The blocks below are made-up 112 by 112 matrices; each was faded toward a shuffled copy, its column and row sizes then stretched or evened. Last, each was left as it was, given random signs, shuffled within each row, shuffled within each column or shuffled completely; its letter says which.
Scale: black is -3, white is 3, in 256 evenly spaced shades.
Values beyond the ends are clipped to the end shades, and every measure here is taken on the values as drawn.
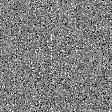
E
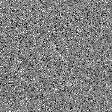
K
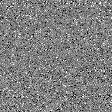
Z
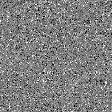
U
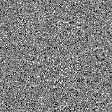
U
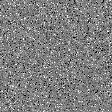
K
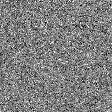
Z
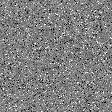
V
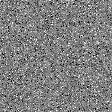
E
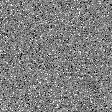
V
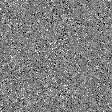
E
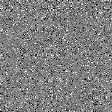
U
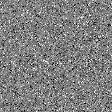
K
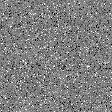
Z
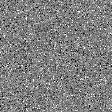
K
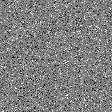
E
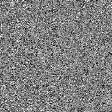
U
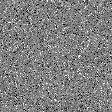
E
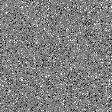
K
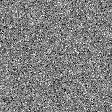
V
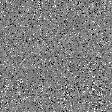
U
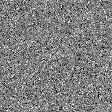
V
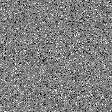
K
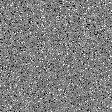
V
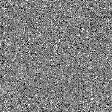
U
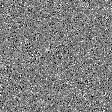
V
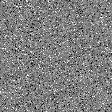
E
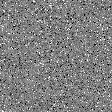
E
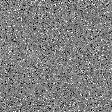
Z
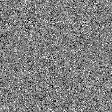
K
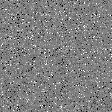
K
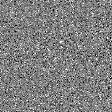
U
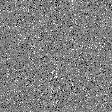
K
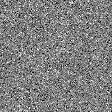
E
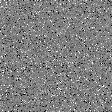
Z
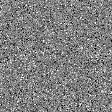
E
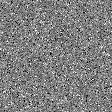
V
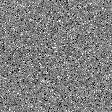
V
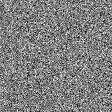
V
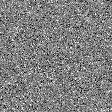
V
